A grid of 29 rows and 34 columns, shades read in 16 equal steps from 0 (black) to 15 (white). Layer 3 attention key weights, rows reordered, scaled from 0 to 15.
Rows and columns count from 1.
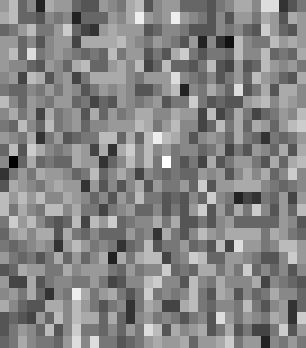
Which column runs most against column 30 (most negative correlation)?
17
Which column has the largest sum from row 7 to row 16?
34
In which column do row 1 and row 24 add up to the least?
5
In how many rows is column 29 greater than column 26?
14
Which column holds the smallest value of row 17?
27
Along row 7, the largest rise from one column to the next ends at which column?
4
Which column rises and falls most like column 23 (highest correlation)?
26
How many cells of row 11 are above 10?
7
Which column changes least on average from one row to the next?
15
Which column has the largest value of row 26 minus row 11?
28
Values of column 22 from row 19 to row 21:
5 8 6
